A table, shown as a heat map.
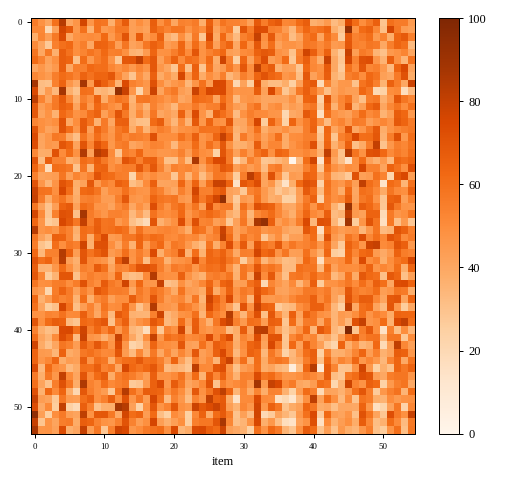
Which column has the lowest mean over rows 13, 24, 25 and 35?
2
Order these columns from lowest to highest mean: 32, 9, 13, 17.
9, 13, 17, 32
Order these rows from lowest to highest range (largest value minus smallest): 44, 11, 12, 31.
11, 44, 12, 31
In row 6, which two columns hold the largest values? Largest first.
32, 53
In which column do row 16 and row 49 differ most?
49
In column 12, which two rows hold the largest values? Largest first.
9, 50
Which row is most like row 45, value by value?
18
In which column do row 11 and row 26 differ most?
33
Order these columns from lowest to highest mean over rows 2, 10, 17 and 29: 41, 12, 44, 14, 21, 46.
44, 41, 14, 12, 21, 46
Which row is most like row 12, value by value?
43
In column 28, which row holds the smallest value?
26
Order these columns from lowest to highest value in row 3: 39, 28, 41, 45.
41, 39, 28, 45
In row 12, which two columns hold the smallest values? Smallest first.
41, 36
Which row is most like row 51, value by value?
8
